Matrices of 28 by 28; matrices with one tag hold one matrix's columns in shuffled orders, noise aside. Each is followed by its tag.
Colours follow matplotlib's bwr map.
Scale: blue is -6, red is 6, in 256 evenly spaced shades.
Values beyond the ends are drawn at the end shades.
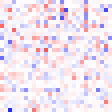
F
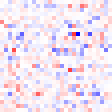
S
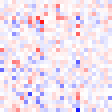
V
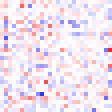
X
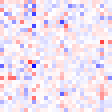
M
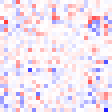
V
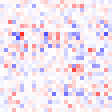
S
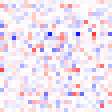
S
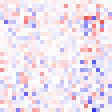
V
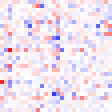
X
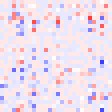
V
